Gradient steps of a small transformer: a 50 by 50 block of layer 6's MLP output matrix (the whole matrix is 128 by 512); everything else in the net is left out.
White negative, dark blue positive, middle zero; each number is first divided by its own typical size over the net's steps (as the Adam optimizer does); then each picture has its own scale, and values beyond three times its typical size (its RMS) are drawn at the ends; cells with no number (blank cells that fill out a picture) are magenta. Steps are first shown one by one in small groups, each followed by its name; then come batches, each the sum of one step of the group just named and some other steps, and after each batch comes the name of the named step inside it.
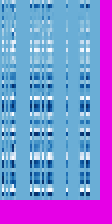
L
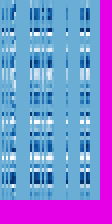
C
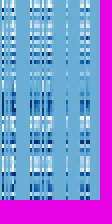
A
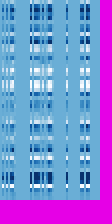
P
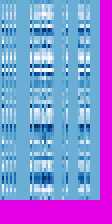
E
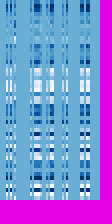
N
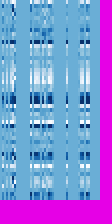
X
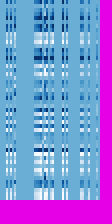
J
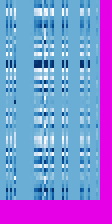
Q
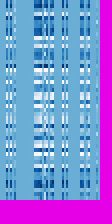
Q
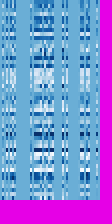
C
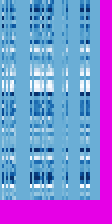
P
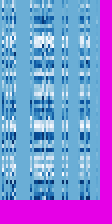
A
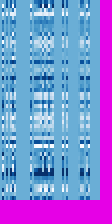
A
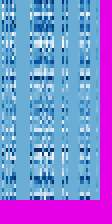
J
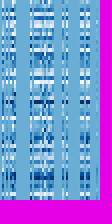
A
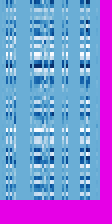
Q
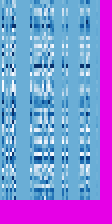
Q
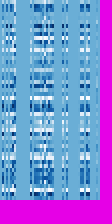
L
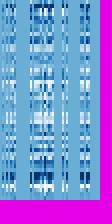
P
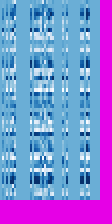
C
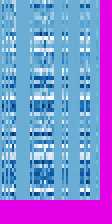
L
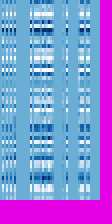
E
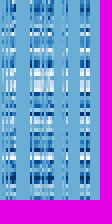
C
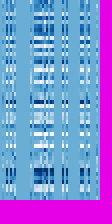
X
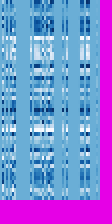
L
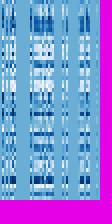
C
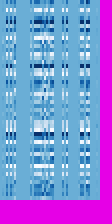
Q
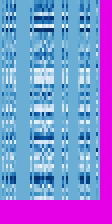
C
